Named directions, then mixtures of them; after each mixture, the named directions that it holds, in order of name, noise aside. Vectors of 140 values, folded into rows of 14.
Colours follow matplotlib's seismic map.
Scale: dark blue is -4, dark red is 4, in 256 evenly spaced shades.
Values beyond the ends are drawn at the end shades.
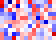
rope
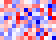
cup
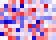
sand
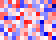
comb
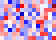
comb, sand.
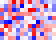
sand.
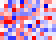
sand.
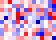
comb, cup, sand.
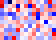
comb, rope.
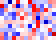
rope.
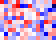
comb.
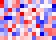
comb, rope, sand.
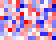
comb, sand.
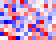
comb, sand.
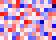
comb.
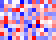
comb, sand.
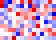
rope, sand.
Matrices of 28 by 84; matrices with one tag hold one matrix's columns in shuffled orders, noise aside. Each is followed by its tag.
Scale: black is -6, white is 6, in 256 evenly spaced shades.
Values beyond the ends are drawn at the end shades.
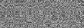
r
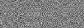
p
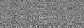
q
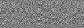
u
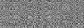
q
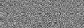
p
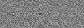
p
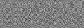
u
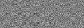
p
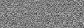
p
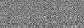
q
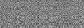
q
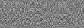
u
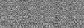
q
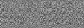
u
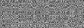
r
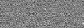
p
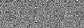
r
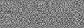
u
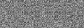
r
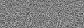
p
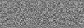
u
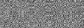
r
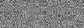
r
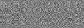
u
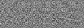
u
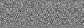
u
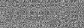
r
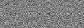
p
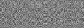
u
